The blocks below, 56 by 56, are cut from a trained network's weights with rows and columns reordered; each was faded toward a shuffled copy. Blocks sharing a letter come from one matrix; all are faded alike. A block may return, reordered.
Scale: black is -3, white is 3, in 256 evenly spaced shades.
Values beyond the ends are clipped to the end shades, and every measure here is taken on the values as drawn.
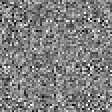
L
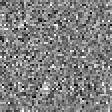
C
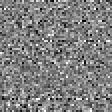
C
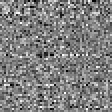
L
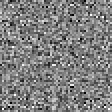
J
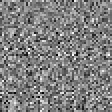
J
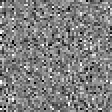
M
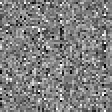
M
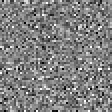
C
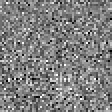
C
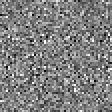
J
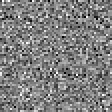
L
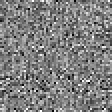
L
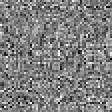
J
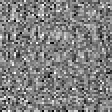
J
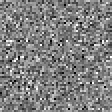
C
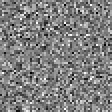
J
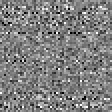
C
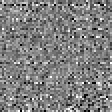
C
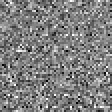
C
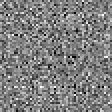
L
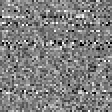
C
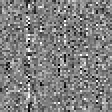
M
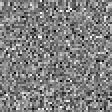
J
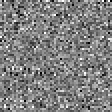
C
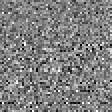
C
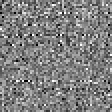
C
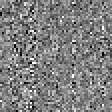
M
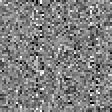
M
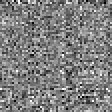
J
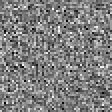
J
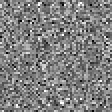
J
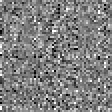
M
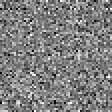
C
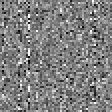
M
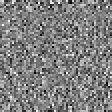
J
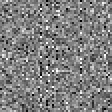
M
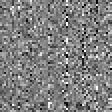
M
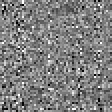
M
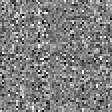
M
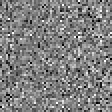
M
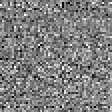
L
